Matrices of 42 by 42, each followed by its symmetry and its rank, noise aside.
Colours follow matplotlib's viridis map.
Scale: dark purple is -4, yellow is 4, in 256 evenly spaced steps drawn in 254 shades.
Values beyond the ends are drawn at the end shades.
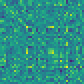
symmetric, rank six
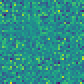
antisymmetric, rank six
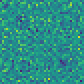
symmetric, rank five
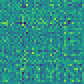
antisymmetric, rank six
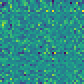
no symmetry, rank six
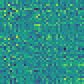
no symmetry, rank five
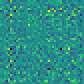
antisymmetric, rank four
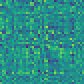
antisymmetric, rank four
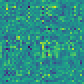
no symmetry, rank five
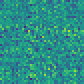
no symmetry, rank five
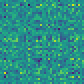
no symmetry, rank four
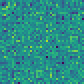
symmetric, rank six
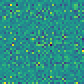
no symmetry, rank five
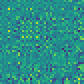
symmetric, rank four
